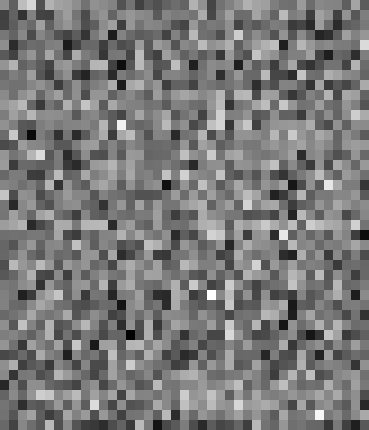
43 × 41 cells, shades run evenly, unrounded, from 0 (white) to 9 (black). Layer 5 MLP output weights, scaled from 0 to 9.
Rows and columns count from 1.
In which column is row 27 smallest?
29
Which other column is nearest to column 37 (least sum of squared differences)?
23
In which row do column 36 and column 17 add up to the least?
42
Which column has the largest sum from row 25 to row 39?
14
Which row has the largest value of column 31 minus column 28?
20
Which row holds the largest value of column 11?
35
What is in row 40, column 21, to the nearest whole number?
2
